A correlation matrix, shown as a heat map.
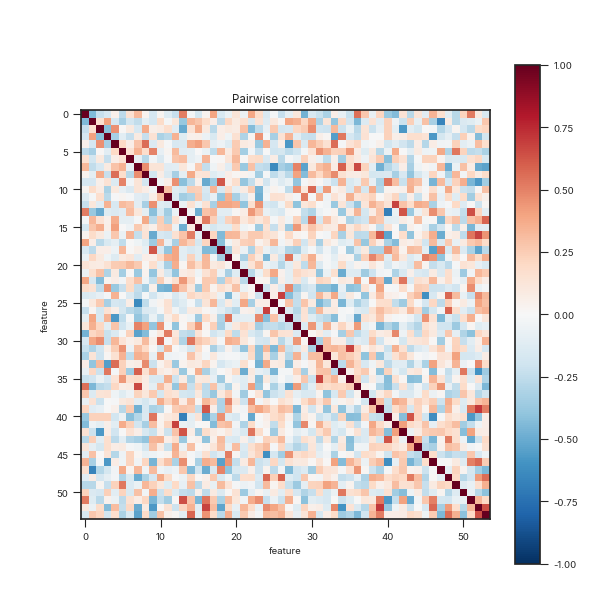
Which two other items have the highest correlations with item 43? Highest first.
40, 48
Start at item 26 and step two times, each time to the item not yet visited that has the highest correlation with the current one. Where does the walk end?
48
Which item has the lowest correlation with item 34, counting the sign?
52
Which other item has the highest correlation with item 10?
30
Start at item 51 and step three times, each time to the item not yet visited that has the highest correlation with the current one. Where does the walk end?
22
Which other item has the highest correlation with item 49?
5
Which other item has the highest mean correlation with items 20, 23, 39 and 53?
16
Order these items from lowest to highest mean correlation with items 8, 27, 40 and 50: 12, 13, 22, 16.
13, 22, 16, 12
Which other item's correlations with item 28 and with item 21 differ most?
7
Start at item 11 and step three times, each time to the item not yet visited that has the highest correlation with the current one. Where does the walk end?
12
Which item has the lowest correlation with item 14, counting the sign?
47
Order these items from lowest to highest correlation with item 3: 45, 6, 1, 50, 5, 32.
6, 5, 32, 45, 50, 1
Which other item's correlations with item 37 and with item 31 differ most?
35
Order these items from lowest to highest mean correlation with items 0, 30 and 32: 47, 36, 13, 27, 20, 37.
27, 37, 47, 13, 20, 36
